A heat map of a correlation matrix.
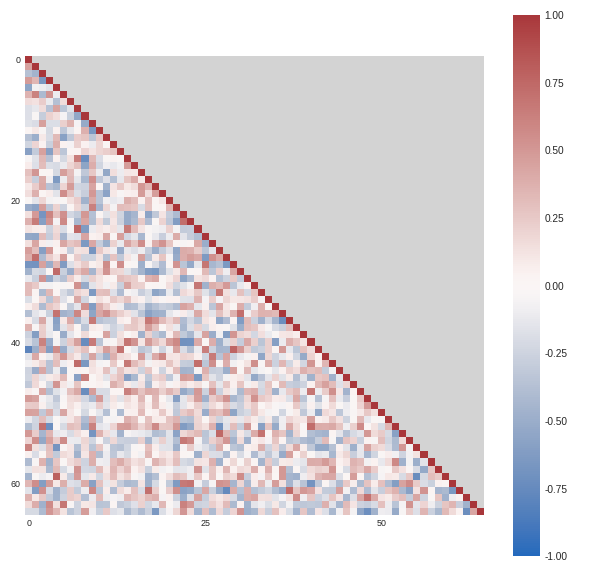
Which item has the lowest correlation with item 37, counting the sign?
36
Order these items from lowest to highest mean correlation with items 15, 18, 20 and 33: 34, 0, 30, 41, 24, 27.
30, 41, 27, 34, 0, 24
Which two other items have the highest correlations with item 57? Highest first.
52, 42
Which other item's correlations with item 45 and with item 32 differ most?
24
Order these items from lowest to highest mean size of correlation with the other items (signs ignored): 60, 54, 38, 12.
12, 38, 54, 60
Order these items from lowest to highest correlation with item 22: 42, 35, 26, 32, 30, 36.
32, 26, 36, 42, 30, 35
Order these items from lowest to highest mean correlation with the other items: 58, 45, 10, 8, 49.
8, 45, 10, 49, 58
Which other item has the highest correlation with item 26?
42
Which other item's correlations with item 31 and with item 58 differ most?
61
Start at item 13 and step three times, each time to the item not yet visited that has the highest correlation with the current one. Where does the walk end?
25
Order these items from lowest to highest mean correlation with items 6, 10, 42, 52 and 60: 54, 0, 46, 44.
44, 0, 54, 46
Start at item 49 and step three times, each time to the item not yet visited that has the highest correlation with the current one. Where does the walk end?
38
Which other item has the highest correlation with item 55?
0
